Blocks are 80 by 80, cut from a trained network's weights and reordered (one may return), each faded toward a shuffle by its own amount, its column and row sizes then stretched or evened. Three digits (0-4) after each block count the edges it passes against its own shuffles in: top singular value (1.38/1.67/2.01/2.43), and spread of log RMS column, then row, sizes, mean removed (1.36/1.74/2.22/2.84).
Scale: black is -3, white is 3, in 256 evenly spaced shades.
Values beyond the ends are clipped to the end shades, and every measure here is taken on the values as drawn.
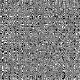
2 3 3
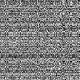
4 1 1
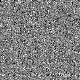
0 0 1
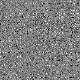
0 2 3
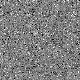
0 0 2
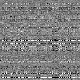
4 0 4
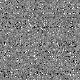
0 1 2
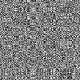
4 1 2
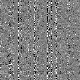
3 4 0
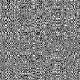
4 2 3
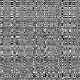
4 4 3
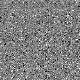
0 2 2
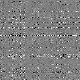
2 3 4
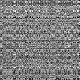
4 2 2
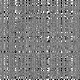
4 4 4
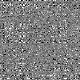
2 2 4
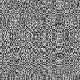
4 0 2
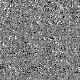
0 1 3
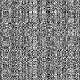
4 0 3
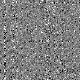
2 3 1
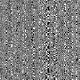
3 4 0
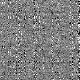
2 4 0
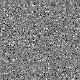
0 2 3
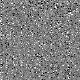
0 2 1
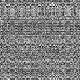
4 0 2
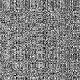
3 1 0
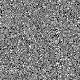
1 1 0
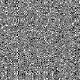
3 3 2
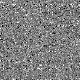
0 1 2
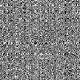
3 2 2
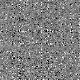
0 3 3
